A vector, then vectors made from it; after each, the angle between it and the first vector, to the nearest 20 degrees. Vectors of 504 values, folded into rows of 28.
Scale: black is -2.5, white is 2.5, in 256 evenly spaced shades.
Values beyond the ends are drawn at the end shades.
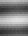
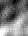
100 degrees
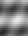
20 degrees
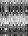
40 degrees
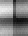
140 degrees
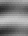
20 degrees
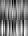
120 degrees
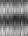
160 degrees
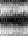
160 degrees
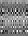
60 degrees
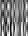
100 degrees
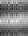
20 degrees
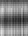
160 degrees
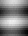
40 degrees
